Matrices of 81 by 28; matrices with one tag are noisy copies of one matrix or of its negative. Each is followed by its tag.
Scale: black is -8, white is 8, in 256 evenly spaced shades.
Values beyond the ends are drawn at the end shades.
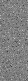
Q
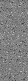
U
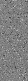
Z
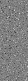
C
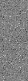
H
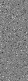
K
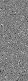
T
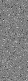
Q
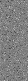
C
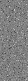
C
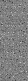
U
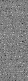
U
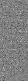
H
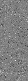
T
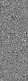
K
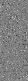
K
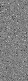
K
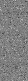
Z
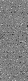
U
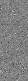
T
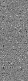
H
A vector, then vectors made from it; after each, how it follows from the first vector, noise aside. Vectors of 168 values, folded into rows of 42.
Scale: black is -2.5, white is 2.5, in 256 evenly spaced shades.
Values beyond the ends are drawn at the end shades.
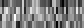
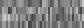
wrapped around, negated, shrunk.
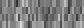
reversed, negated, shrunk.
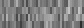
reversed, shrunk.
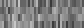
wrapped around, negated, shrunk.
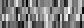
reversed.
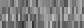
reversed, shrunk.
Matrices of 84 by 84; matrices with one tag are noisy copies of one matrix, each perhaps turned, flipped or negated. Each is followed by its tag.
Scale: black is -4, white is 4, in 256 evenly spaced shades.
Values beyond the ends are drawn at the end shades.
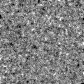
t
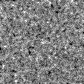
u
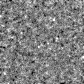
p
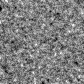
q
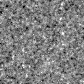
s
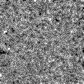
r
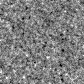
s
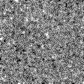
t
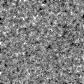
t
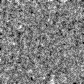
r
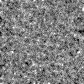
r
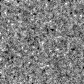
u
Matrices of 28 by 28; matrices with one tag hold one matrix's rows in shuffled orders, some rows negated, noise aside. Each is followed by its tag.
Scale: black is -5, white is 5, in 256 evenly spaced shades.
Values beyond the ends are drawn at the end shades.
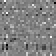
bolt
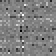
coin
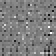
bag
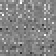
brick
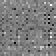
bag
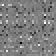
brick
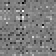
coin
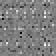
brick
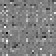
bolt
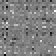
bolt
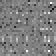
bag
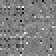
coin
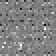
brick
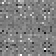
brick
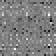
bag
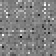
brick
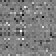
coin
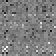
bolt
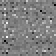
bolt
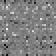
bolt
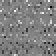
bag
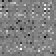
brick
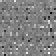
bag
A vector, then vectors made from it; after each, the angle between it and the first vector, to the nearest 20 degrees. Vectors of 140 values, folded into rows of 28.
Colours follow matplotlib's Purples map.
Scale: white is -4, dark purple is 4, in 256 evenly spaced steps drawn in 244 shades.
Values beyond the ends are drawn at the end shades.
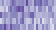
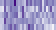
60 degrees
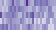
40 degrees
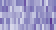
140 degrees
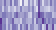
100 degrees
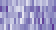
140 degrees
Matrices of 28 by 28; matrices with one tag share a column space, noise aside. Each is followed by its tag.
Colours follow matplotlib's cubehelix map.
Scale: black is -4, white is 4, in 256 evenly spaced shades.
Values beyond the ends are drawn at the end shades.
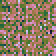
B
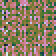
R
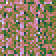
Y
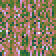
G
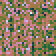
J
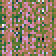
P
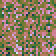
J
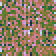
R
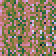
B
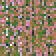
R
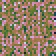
B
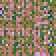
R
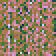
P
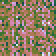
R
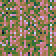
R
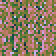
P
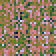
B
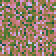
R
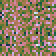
R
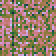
J
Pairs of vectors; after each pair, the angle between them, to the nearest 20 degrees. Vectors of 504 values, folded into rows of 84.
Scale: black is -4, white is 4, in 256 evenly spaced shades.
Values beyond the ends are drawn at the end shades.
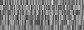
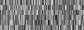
40 degrees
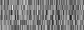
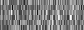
160 degrees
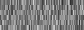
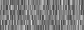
120 degrees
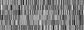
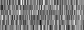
140 degrees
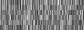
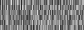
140 degrees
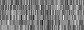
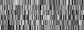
120 degrees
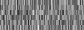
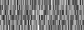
20 degrees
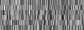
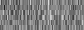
140 degrees
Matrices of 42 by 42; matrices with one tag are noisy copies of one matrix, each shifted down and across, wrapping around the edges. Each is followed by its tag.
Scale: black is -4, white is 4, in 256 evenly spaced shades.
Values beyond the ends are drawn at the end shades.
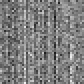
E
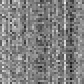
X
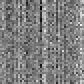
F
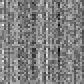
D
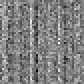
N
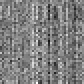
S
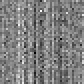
S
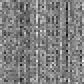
E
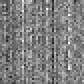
E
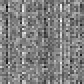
E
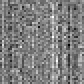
S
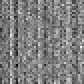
N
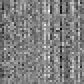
S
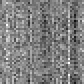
X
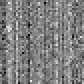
D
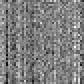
S
